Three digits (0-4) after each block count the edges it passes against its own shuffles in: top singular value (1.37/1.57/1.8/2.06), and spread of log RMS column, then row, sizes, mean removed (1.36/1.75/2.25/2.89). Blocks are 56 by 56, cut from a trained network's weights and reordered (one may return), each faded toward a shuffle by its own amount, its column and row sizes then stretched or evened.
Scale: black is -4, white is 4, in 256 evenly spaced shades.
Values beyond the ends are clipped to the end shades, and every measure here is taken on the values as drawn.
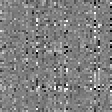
1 4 3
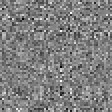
4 1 3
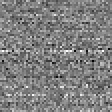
1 0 3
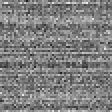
4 0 1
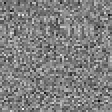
3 0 1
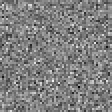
2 1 0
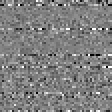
3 0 4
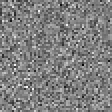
1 2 0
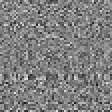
4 0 3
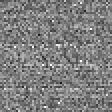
1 1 1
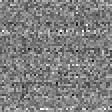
1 1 3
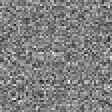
4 2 1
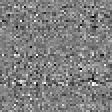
0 2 3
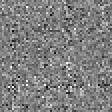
0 3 2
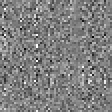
3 3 1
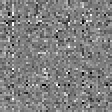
1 3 3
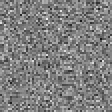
3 1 0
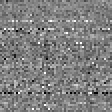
2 0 3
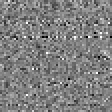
2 0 3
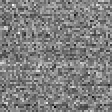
1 0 1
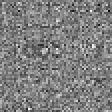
3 1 2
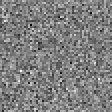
1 0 0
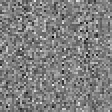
1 3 0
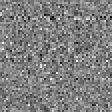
3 1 2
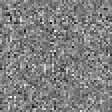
0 2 1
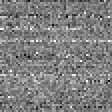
2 1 3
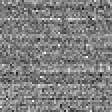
3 0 1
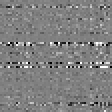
2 1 4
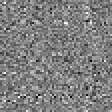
3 1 2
